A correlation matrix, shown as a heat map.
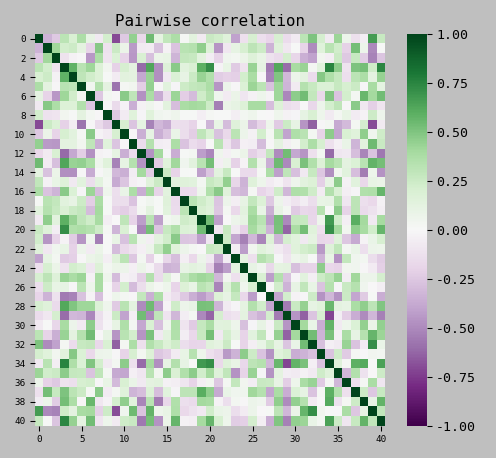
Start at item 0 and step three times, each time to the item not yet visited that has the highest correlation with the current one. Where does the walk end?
31
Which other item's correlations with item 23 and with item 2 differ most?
35
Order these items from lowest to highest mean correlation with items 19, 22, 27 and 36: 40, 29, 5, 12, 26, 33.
33, 29, 12, 40, 5, 26
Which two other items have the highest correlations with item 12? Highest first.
29, 14
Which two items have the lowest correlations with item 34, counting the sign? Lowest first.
29, 12
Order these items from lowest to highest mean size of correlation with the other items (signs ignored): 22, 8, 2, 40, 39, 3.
8, 22, 2, 39, 40, 3
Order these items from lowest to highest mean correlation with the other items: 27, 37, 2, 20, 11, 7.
27, 2, 11, 7, 37, 20
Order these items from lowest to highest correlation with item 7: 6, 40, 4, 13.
6, 40, 13, 4
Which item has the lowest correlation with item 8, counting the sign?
9
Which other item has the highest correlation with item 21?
16
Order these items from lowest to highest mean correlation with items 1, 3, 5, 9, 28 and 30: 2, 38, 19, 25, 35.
2, 35, 25, 38, 19
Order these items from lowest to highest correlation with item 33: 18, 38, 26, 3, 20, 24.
26, 20, 38, 3, 18, 24
